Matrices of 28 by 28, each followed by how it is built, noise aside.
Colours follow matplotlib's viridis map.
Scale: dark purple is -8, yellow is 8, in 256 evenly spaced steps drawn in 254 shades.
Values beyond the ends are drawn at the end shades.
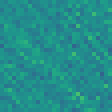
Toeplitz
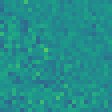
lower triangular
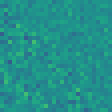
lower triangular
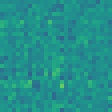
low rank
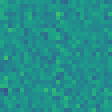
low rank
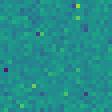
sparse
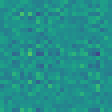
low rank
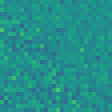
lower triangular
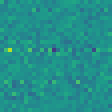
uneven rows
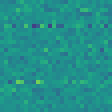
uneven rows
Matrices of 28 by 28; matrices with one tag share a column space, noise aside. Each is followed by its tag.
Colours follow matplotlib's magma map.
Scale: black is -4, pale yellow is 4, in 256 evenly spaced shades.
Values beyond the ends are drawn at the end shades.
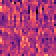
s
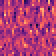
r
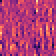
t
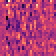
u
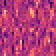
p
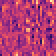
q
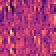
s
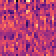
u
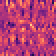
q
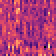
t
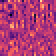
u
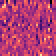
q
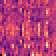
t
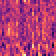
t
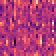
q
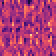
q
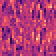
p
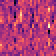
r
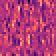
q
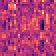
u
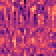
s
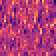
r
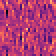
p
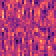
p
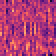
t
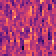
p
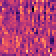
s
